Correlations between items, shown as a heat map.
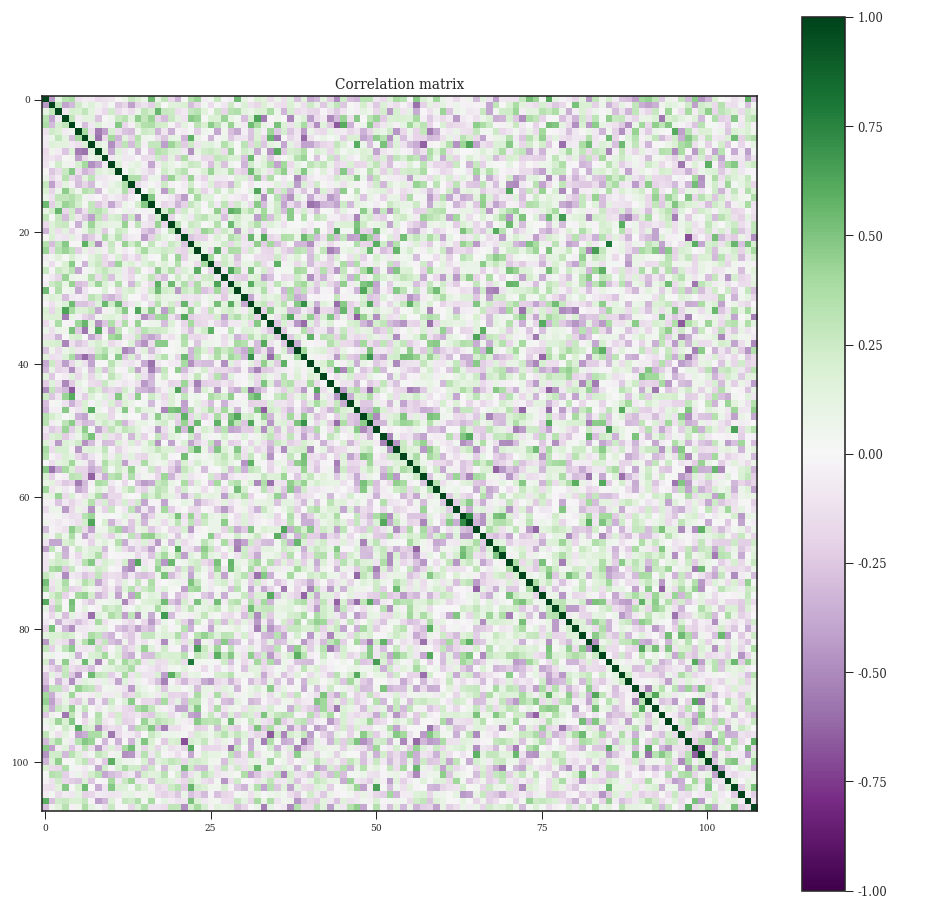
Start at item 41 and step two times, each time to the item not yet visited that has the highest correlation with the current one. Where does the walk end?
20
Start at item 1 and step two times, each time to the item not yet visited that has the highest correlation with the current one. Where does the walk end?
58
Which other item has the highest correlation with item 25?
35
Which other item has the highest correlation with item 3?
32
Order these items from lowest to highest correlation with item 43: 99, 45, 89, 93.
45, 99, 89, 93
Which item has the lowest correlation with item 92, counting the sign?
44
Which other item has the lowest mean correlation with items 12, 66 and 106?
38
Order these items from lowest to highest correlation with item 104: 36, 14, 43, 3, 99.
43, 99, 36, 14, 3
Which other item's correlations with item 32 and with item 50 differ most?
41
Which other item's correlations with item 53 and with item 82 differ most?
23
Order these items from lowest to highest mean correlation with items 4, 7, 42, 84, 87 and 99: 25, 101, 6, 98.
98, 101, 6, 25
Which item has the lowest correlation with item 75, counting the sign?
39
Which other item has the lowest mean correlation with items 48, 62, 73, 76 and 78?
47
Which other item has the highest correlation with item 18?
78
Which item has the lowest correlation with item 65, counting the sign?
74
